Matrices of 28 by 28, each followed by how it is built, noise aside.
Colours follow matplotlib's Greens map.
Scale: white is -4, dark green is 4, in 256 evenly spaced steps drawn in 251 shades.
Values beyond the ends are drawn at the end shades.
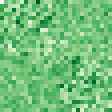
block diagonal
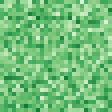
noise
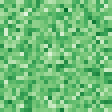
repeating rows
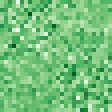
block diagonal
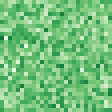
noise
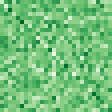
diagonal
